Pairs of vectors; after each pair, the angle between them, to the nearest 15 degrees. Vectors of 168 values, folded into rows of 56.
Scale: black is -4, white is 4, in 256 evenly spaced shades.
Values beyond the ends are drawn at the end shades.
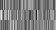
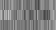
45 degrees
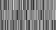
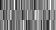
75 degrees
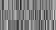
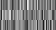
105 degrees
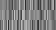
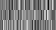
45 degrees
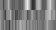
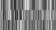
45 degrees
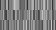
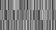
15 degrees
